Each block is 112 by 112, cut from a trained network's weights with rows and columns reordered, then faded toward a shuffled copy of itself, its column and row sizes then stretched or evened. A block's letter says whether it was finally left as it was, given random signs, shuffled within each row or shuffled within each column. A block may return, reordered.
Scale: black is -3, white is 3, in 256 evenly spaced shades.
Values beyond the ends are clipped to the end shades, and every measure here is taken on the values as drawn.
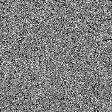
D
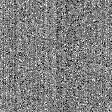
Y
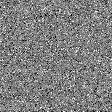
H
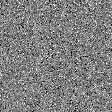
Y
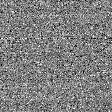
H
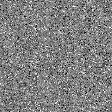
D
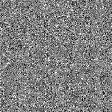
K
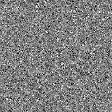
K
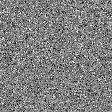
H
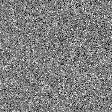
Y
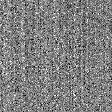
K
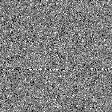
D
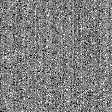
K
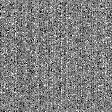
K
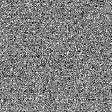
K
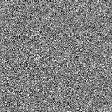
K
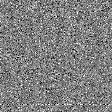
D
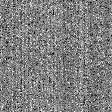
Y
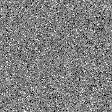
Y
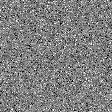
H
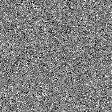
D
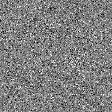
D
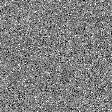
Y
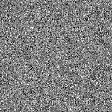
K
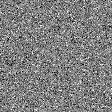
H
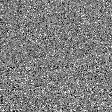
H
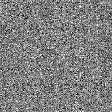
K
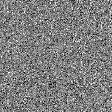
D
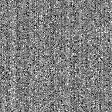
Y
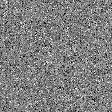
Y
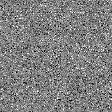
K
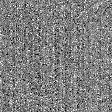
K
